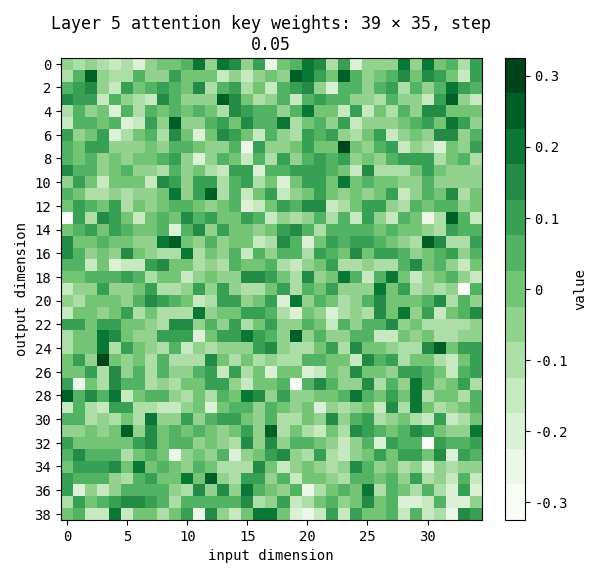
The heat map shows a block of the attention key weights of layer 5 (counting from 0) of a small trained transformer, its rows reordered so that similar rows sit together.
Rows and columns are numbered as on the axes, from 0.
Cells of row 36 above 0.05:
6
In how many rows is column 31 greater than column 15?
20
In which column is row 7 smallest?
15
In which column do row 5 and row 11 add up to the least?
5
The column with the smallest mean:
19
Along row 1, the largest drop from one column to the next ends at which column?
3
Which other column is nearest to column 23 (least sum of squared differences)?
2
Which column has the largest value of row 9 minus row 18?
25
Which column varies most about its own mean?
32
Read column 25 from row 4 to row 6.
-0.15 -0.05 0
